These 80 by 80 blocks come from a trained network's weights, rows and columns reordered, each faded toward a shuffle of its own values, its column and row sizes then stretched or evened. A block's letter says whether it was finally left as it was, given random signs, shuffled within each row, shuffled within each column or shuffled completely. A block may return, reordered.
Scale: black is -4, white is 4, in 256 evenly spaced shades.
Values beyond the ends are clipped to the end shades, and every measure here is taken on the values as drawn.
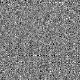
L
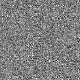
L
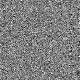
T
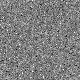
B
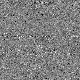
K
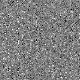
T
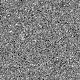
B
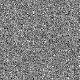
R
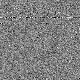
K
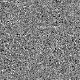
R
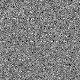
K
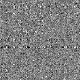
L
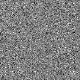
R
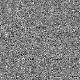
L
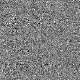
R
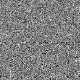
R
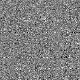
R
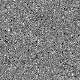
T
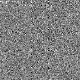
R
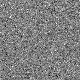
B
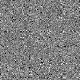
L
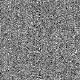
T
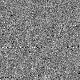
K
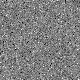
B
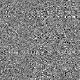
L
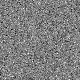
B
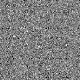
L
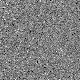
B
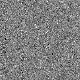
T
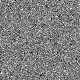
B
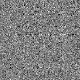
L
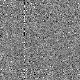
R
